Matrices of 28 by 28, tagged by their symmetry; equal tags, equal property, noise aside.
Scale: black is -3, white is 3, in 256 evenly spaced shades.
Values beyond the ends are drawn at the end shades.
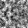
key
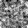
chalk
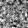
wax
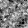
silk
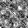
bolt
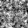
wax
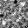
silk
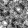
bolt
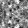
key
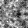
key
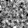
wax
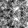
key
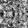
key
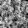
chalk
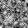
bolt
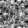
key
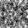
key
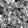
wax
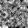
chalk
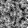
key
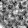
bolt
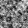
bolt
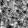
chalk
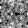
key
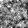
chalk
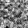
chalk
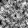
chalk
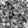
bolt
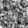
bolt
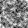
bolt
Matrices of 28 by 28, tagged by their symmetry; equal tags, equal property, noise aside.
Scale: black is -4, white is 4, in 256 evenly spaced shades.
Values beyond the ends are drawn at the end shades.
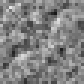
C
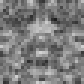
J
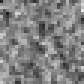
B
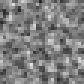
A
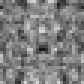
J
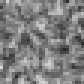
A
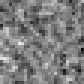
B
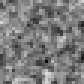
B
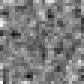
B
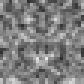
J
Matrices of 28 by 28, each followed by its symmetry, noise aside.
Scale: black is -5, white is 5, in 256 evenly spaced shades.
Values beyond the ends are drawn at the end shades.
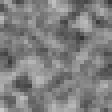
antisymmetric.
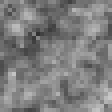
symmetric.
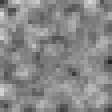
symmetric.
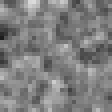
antisymmetric.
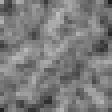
symmetric.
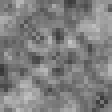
symmetric.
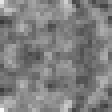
mirrored top to bottom.
